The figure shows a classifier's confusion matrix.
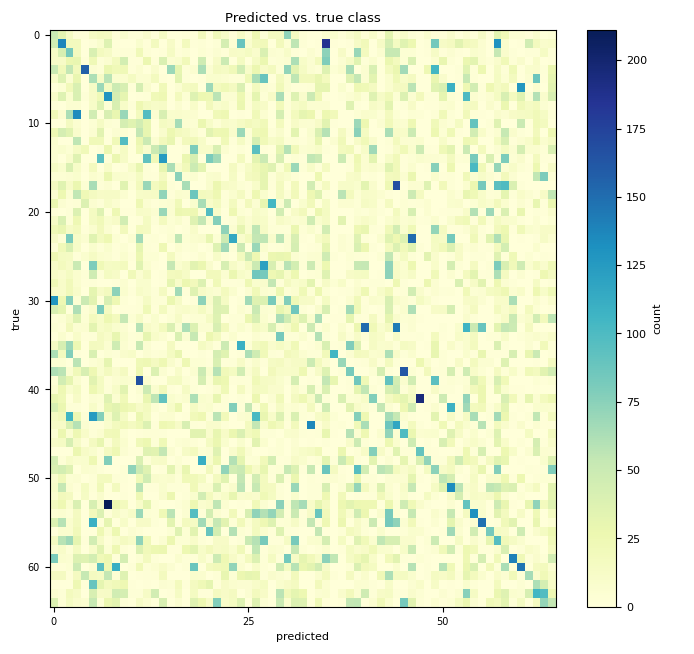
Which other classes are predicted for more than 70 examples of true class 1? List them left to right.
24, 35, 49, 57
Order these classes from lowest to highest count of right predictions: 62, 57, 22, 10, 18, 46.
10, 46, 62, 22, 18, 57
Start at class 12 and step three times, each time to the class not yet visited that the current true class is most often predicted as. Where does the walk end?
35
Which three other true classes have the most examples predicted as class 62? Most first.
63, 5, 53
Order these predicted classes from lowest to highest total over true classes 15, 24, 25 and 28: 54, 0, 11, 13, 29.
13, 29, 0, 11, 54
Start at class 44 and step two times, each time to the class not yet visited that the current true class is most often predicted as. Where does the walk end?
40
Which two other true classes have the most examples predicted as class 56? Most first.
20, 51
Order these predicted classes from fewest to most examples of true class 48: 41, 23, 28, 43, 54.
43, 54, 41, 28, 23
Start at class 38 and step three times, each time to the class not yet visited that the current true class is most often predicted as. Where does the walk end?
5
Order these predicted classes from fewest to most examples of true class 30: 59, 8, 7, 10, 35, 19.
10, 35, 8, 7, 59, 19
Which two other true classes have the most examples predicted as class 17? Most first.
33, 44
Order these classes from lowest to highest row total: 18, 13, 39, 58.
58, 18, 13, 39
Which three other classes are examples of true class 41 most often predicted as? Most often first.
47, 14, 53
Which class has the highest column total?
26
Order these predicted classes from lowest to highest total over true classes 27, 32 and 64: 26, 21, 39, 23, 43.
23, 39, 43, 21, 26
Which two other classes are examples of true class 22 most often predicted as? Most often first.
49, 26
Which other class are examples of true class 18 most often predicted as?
14
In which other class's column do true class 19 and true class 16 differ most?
28
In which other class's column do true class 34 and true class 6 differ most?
60
